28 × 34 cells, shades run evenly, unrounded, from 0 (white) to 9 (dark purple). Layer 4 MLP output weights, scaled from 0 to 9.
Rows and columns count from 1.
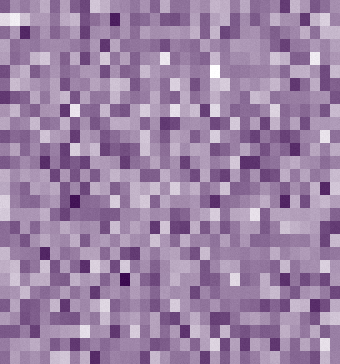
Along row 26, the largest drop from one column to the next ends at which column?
20
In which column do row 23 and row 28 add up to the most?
10
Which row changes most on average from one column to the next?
9
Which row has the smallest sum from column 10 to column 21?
15
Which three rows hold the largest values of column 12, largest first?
2, 26, 21
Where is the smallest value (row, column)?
6, 22
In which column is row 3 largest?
3
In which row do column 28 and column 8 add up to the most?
27
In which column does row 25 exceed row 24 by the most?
18
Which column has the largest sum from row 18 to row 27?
16
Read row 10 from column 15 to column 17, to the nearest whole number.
6 4 7
